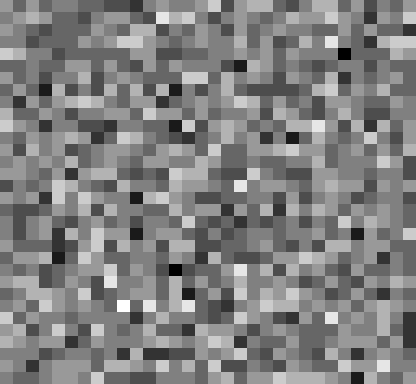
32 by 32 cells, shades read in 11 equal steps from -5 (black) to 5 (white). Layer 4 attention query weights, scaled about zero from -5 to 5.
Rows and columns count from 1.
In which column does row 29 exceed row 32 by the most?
28
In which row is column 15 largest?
26
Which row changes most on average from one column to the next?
8
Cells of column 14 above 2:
1
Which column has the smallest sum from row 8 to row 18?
4
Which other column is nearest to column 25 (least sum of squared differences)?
24
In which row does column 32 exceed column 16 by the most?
20
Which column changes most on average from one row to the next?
15
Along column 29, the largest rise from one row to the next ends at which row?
12
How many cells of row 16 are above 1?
6
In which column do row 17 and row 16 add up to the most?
5
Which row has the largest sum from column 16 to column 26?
32
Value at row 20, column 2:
-2
